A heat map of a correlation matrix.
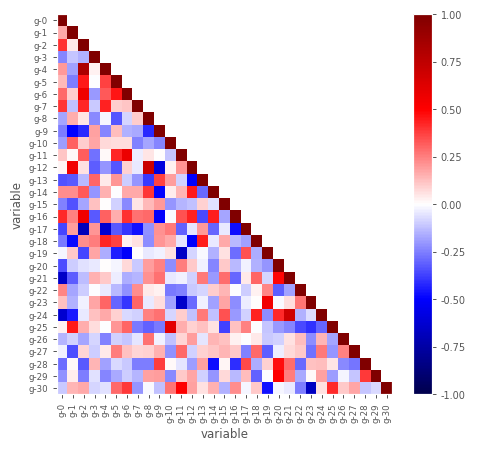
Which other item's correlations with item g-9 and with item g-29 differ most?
g-12
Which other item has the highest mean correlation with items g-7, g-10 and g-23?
g-4
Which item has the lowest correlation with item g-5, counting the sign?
g-19
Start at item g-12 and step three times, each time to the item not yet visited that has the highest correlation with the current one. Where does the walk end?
g-16
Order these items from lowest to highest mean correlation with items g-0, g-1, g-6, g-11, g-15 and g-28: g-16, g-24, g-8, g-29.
g-24, g-8, g-29, g-16
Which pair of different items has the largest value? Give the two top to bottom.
g-2, g-4
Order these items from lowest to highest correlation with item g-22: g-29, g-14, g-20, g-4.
g-20, g-29, g-4, g-14
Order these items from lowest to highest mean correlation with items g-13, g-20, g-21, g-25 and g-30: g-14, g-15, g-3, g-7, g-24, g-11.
g-7, g-14, g-15, g-3, g-11, g-24
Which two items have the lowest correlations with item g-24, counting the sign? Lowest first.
g-0, g-1
